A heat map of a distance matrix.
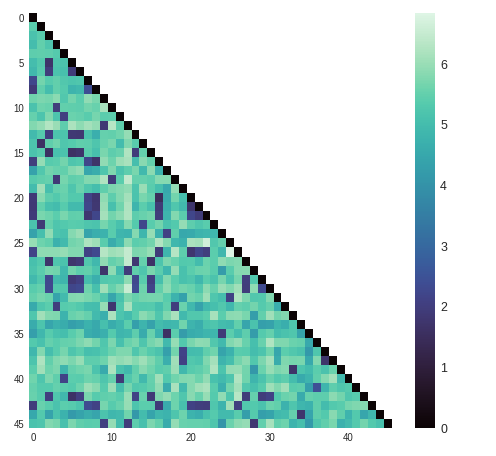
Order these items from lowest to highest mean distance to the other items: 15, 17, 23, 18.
15, 17, 23, 18
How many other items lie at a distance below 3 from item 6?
8
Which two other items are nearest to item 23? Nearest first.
1, 14
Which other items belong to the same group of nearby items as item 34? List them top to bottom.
44
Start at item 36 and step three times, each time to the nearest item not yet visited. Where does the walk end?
17
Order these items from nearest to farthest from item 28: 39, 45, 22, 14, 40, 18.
45, 39, 40, 14, 22, 18
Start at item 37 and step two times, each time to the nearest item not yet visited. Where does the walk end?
19
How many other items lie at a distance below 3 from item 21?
8
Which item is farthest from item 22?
25
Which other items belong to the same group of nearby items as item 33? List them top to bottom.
39
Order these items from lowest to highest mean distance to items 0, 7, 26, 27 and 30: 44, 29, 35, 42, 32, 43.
43, 29, 42, 44, 35, 32
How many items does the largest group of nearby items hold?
9
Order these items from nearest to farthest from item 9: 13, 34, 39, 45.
45, 39, 34, 13
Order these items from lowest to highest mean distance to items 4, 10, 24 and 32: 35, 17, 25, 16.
35, 17, 25, 16
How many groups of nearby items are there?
12
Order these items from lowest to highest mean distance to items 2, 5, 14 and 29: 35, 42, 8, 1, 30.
42, 30, 1, 8, 35
